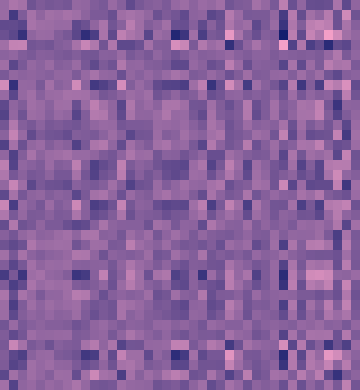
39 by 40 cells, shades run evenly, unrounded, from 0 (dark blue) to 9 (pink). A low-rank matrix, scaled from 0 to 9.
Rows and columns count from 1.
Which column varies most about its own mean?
32
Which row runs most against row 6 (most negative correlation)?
24
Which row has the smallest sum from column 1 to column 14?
4
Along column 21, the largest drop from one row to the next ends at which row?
36
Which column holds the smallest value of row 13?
39
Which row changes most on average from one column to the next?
9
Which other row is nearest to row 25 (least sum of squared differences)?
34
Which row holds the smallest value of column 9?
28
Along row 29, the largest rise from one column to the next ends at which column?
33
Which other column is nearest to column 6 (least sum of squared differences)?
16
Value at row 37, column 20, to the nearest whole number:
3
